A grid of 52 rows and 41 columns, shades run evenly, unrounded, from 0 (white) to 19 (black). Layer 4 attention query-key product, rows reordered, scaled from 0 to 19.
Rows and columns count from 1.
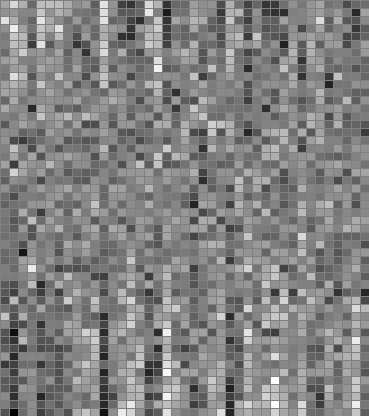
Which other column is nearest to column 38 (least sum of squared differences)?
33
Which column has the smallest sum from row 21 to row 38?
34
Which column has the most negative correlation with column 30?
5
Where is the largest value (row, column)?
52, 2
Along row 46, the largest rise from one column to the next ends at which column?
17
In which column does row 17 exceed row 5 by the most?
29
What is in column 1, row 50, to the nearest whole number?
9
